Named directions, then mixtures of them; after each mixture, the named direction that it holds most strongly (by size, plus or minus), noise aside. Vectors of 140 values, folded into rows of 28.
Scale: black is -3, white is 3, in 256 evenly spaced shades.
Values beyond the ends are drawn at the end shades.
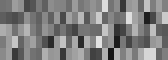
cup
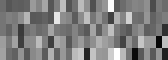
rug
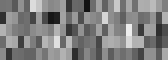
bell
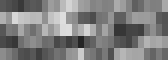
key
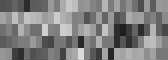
key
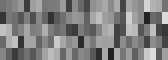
cup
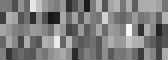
bell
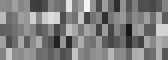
bell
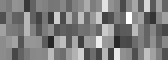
cup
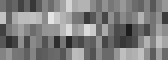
key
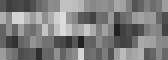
key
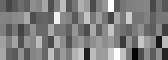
rug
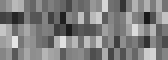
cup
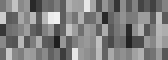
bell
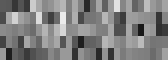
bell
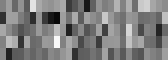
bell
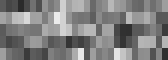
key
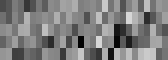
cup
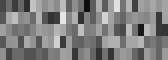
bell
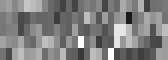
cup
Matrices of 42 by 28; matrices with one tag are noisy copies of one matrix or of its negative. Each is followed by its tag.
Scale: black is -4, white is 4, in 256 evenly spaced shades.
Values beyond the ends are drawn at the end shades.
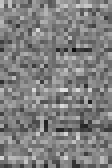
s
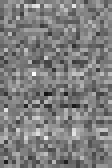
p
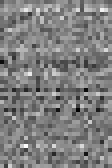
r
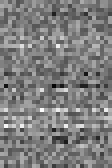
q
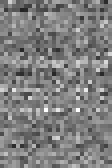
r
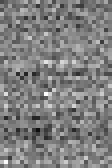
p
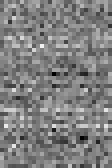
q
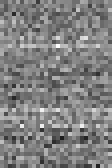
q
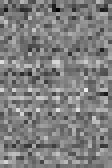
r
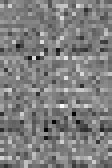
s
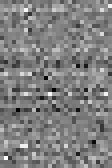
r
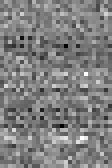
q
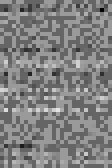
r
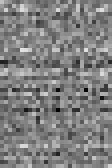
r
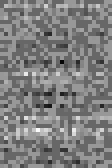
p
